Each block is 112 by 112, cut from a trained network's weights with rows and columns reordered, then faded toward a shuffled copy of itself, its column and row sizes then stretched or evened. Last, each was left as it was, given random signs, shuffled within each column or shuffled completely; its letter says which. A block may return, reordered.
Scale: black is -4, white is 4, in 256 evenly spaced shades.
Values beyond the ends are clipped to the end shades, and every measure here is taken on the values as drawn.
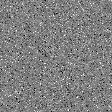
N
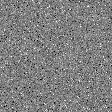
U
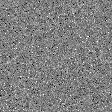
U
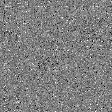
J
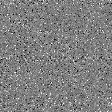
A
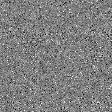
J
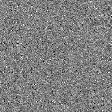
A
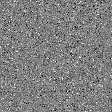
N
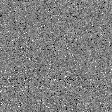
J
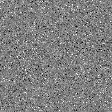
J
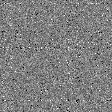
J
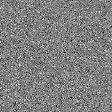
J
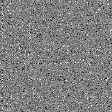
J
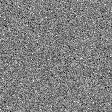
U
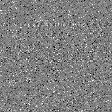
A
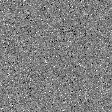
N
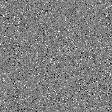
N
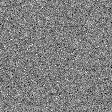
U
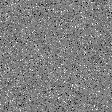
U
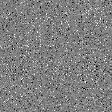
A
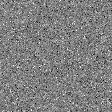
N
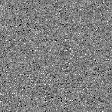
A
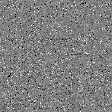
J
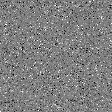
J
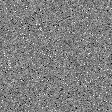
U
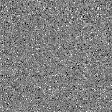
A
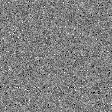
J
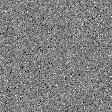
U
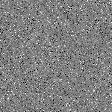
U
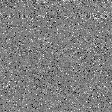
A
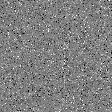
N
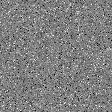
U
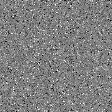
J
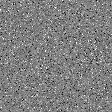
U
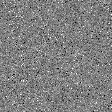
N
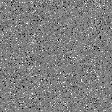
A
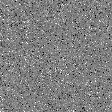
N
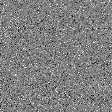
J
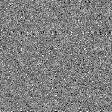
A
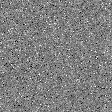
U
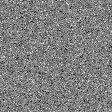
U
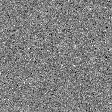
U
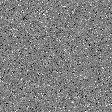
U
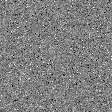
U
